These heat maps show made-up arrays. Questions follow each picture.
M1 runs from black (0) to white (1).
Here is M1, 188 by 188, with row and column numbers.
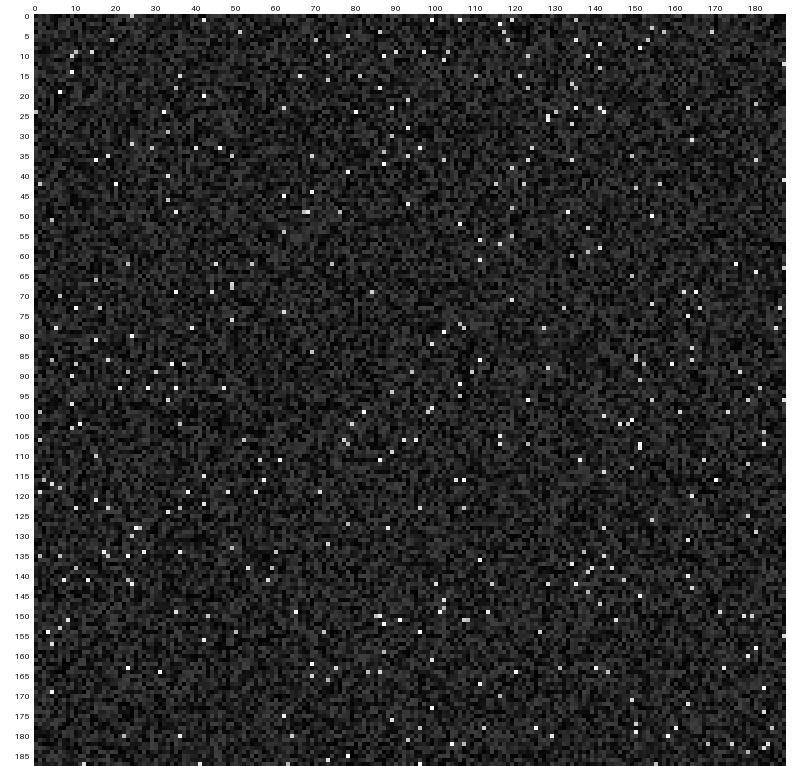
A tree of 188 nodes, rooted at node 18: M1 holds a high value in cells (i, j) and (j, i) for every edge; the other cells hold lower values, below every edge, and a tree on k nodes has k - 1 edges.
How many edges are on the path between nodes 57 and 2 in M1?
2
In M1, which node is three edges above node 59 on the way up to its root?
123
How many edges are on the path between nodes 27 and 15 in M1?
3
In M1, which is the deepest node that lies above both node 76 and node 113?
35
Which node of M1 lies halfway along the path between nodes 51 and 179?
86
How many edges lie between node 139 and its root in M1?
4
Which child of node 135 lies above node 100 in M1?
142
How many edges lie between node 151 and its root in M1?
3
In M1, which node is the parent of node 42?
1
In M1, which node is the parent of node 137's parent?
36
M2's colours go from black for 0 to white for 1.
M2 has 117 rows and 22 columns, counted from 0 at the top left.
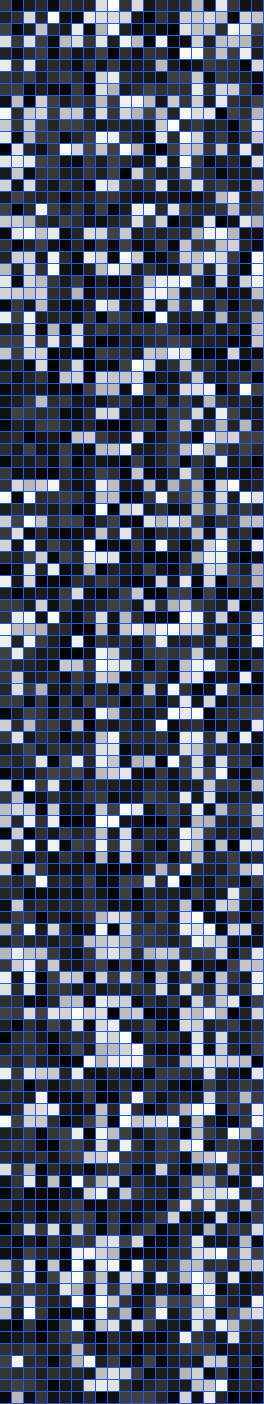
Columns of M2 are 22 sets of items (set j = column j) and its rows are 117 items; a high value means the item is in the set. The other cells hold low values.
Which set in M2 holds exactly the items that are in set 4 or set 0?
2
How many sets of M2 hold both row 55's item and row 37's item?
6
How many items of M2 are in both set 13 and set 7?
1
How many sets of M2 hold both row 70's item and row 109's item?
7
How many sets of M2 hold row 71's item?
3
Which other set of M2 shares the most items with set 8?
16
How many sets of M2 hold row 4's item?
4
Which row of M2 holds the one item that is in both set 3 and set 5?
9
